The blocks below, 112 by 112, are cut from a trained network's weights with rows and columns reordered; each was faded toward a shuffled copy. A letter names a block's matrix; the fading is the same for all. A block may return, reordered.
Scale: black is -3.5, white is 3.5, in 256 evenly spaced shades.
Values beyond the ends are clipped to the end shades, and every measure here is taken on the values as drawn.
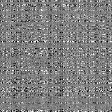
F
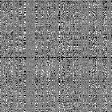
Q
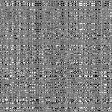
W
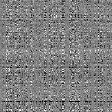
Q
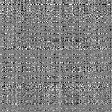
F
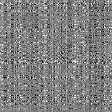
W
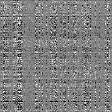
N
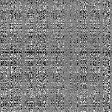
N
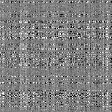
W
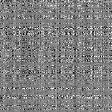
F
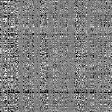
Q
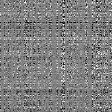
N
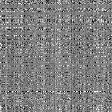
F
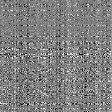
F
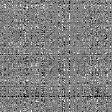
Q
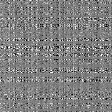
W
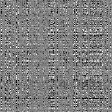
N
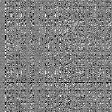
Q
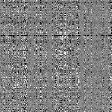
Q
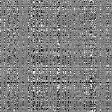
N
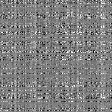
W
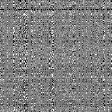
Q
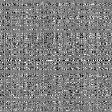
F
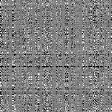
Q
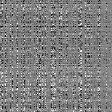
N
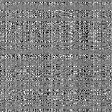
W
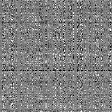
Q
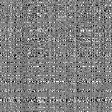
F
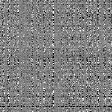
Q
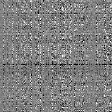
Q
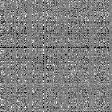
Q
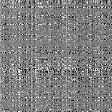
W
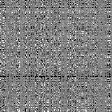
Q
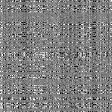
W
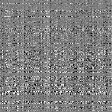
F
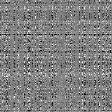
N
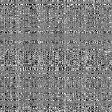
F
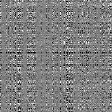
N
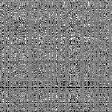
Q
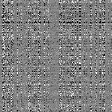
N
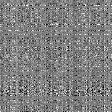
F
